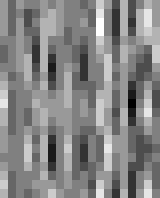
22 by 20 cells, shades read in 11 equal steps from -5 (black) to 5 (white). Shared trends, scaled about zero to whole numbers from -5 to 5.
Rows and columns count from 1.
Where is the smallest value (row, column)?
12, 17
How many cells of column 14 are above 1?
11
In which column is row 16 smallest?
7
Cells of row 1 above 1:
3
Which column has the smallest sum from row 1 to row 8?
15
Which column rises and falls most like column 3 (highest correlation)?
20
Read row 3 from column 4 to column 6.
-2 0 2
